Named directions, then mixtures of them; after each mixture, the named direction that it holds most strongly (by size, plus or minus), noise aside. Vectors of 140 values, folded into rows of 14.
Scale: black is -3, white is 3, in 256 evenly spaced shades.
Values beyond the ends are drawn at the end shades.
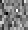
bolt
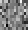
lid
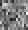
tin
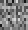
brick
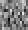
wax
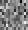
lid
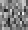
wax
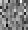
lid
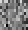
lid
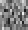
wax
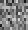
brick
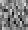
wax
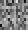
brick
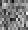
tin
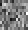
tin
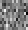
tin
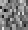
wax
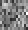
tin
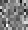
lid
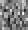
wax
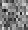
tin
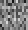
brick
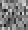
wax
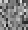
lid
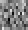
wax
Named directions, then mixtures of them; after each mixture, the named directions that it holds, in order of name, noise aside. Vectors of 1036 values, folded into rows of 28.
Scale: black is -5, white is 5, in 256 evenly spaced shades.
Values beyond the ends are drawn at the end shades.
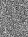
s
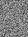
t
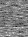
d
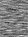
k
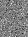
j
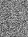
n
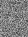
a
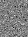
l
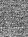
d, j, n.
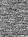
a, k, t.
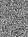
a, j.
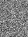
l, n.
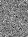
a, l, t.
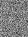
a.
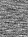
a, k.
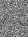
j, l, t.
